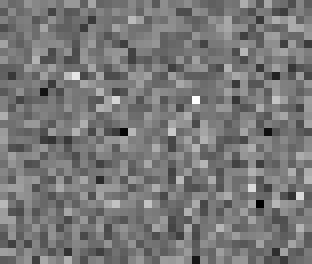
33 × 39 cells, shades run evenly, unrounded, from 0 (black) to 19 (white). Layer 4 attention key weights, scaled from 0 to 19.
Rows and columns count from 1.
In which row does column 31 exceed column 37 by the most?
1
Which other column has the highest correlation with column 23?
3
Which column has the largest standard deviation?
25
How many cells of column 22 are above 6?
26
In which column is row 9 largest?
29
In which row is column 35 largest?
13
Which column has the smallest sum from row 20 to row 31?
22
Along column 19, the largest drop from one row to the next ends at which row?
27
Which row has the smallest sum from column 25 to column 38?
33
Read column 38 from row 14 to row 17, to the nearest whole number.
5 9 6 7
